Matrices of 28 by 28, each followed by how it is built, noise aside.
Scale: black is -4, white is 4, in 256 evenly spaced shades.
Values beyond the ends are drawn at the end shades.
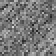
Hankel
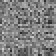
blocks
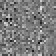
uneven columns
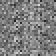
repeating rows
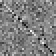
diagonal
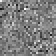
block diagonal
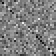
diagonal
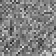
Hankel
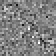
block diagonal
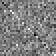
diagonal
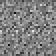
repeating columns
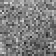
smooth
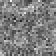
smooth
